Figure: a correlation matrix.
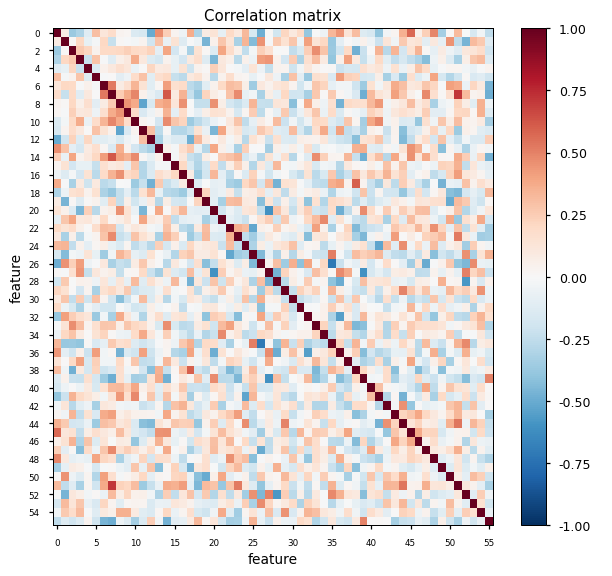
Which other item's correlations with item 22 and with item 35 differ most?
25
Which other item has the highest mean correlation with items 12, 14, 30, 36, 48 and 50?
11
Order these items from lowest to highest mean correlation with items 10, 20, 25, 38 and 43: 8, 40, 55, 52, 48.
48, 55, 52, 40, 8
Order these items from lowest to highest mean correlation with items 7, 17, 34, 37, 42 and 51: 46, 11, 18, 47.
18, 11, 46, 47
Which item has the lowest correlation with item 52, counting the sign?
28
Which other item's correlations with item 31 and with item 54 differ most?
3
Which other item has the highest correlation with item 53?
26
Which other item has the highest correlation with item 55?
39
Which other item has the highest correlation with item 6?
7
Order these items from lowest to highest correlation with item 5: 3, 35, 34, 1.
35, 1, 34, 3
